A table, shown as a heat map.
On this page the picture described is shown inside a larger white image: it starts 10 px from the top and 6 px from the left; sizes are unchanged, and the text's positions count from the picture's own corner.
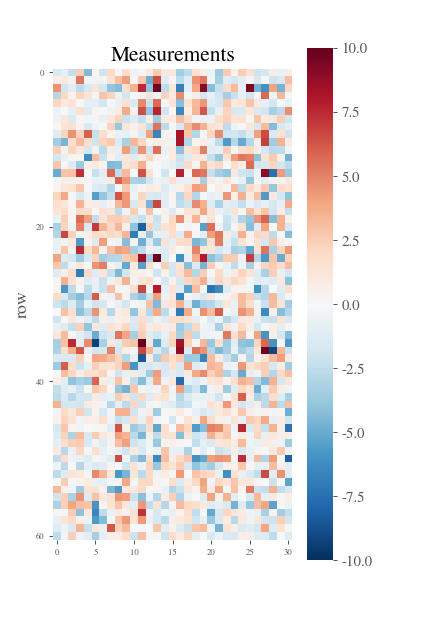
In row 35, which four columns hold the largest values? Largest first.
11, 16, 2, 27
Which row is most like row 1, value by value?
17
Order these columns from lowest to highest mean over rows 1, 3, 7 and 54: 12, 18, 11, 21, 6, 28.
12, 28, 21, 6, 11, 18
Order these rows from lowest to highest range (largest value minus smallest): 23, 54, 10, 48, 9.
48, 10, 54, 23, 9
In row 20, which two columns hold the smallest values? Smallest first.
11, 19
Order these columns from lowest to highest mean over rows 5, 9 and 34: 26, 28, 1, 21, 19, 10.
28, 21, 1, 10, 26, 19
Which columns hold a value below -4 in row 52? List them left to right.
8, 9, 22
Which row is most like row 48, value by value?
44
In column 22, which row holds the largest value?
34
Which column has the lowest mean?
30
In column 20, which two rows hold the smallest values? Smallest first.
28, 57
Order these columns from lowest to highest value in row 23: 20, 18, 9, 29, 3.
20, 29, 9, 18, 3
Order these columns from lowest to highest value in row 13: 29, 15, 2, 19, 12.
15, 12, 2, 29, 19
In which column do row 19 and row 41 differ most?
26
